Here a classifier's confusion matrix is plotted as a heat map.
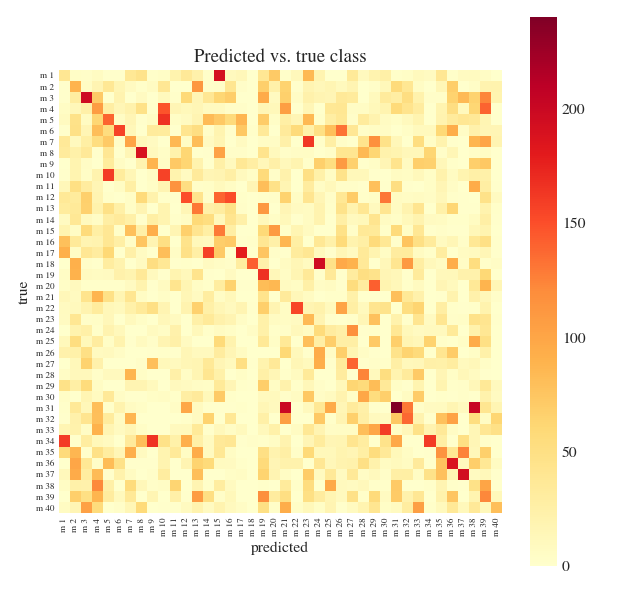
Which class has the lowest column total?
m 18
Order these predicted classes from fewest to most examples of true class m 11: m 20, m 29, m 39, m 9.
m 9, m 39, m 20, m 29
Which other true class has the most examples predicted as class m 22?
m 6
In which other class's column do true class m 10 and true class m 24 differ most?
m 5
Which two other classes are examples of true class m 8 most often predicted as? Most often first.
m 15, m 28
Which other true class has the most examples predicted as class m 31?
m 34
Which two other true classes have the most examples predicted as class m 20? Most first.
m 15, m 1
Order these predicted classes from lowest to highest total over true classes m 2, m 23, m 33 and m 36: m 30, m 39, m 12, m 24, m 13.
m 12, m 24, m 39, m 30, m 13
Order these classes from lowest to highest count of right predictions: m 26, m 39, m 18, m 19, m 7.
m 26, m 7, m 39, m 18, m 19
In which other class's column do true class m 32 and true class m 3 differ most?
m 39
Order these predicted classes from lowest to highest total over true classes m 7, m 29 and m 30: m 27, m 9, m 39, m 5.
m 9, m 27, m 5, m 39
